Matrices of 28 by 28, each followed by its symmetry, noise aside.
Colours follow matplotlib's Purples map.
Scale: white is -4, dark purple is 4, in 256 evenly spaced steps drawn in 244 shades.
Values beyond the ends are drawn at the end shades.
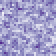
same after a half turn.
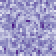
mirrored left to right.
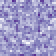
mirrored left to right.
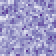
no symmetry.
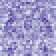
mirrored left to right.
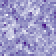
symmetric.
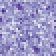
same after a half turn.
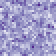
no symmetry.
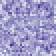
symmetric across the other diagonal.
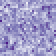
same after a half turn.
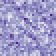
same after a half turn.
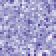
same after a half turn.
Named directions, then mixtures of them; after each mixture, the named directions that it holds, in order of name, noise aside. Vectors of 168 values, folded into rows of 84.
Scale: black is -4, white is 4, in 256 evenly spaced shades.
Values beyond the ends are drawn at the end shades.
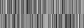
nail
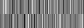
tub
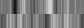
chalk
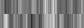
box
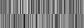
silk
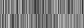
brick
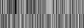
chalk, nail.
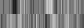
chalk.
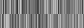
box, brick.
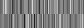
tub.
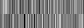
tub.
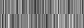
brick.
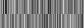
brick, nail, tub.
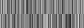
nail.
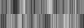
chalk.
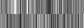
chalk, nail, silk.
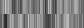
box, chalk, tub.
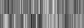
box, silk.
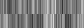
box, nail.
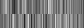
chalk, tub.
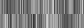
box, brick, silk.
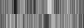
chalk.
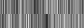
brick, chalk.
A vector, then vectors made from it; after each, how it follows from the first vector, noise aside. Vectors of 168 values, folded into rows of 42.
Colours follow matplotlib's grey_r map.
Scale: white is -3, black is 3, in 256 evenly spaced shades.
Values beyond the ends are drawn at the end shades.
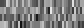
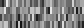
copied.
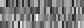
negated.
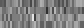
reversed, shrunk.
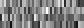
reversed, negated.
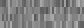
reversed, shrunk.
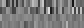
negated, partly zeroed.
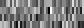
copied.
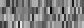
negated.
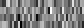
copied.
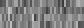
reversed, shrunk.
